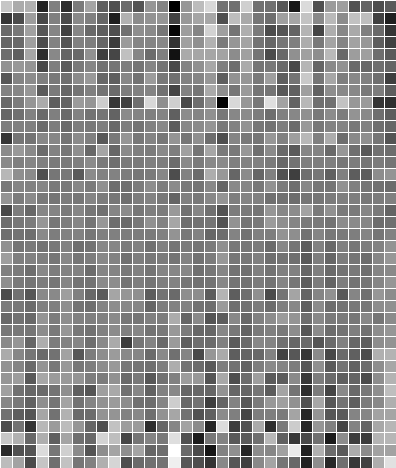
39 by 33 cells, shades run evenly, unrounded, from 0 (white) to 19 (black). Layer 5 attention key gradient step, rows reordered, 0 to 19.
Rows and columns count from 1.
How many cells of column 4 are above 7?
31
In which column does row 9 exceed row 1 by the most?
19
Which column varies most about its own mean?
15
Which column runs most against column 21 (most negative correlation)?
6
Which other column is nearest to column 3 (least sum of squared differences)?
21
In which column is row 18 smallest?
26
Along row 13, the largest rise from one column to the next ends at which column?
10
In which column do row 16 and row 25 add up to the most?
1
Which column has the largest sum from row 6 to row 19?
33
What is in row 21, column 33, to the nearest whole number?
8
